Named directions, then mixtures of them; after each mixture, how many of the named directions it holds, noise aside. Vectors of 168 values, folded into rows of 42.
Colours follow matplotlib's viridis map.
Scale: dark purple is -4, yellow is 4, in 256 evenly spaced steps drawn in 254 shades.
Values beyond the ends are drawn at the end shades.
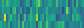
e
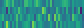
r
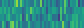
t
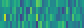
one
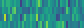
one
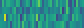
one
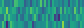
three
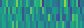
three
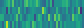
one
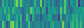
one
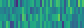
one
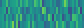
two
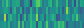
one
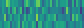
two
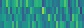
three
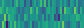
three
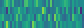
one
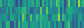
one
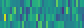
one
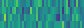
two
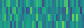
three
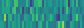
two
